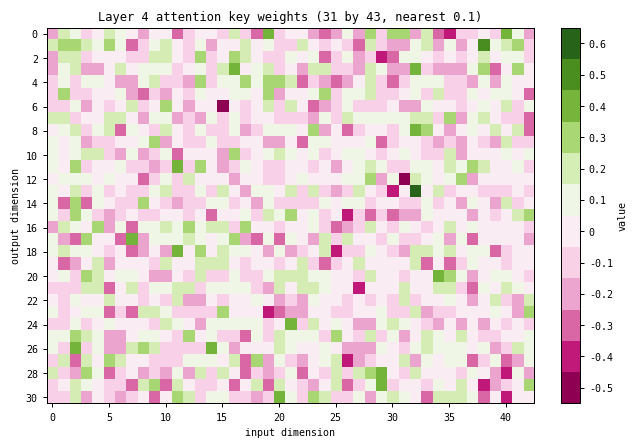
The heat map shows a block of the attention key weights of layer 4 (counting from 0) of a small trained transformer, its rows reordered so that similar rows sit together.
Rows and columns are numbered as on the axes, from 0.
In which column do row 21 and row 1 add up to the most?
38
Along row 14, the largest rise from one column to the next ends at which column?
2
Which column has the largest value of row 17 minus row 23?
7
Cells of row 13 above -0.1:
24
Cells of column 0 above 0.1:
3
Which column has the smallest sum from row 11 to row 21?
25
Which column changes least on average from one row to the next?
4
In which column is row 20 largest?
34
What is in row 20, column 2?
-0.1
